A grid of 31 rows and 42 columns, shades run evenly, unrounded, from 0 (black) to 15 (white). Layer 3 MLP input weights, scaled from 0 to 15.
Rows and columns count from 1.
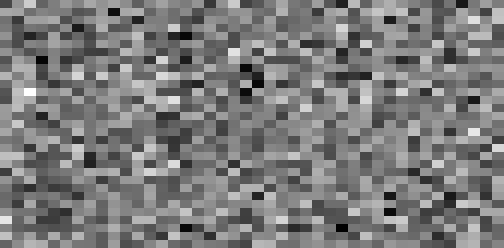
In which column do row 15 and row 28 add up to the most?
1
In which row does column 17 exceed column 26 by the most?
6
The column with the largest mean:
23
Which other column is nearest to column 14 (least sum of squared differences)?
9
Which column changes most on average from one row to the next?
40
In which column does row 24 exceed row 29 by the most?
16
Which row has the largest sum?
12
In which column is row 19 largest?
42
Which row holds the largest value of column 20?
7
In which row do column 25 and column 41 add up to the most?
20
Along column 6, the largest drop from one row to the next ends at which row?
27
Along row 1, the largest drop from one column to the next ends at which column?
21
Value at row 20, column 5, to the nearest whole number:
5
